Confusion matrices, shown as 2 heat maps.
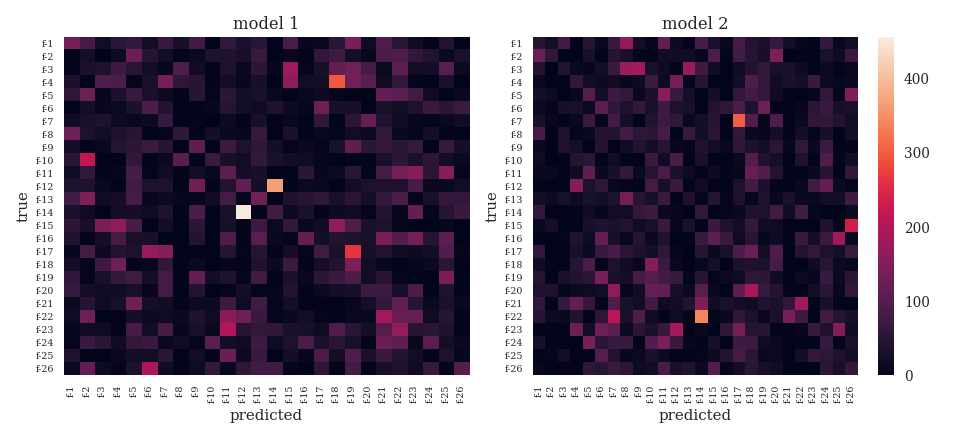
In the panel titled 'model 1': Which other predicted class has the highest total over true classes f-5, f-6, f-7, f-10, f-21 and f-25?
f-2
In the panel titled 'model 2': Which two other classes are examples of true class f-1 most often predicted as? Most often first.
f-8, f-11
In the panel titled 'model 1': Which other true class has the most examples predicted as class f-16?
f-24
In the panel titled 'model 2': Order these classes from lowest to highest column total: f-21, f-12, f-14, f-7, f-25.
f-21, f-25, f-12, f-14, f-7
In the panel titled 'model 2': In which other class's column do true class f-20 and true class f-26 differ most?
f-18
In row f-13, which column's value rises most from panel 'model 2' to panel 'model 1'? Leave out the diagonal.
f-2
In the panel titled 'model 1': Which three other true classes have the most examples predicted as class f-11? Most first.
f-23, f-22, f-25
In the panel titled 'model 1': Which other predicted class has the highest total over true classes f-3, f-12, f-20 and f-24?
f-14
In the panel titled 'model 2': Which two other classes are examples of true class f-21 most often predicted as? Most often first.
f-22, f-14
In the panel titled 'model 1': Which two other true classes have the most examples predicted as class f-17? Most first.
f-6, f-25
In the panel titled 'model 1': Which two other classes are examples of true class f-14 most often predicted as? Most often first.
f-12, f-23
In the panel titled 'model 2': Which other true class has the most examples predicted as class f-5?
f-24
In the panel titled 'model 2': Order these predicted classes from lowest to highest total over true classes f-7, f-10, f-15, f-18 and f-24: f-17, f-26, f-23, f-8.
f-23, f-8, f-26, f-17
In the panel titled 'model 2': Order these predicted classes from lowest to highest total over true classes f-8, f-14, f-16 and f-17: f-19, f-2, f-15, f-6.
f-2, f-19, f-15, f-6
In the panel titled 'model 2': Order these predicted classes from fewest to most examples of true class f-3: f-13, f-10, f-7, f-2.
f-2, f-10, f-7, f-13
